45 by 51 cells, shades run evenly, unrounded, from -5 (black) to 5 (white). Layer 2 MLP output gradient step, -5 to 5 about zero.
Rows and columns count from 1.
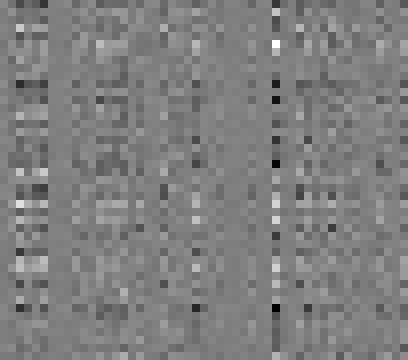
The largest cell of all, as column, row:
35, 6
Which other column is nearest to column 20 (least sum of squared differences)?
9
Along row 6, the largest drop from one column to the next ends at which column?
36
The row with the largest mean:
26
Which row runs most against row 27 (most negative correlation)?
22
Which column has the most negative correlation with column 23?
46
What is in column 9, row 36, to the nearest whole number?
0
